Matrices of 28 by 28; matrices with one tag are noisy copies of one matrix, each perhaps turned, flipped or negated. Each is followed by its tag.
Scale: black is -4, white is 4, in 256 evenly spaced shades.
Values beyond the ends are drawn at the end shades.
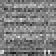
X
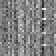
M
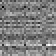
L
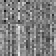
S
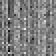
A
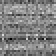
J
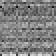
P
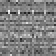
M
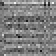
X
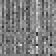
S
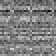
L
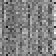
P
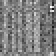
X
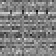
M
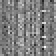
M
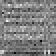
X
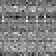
J
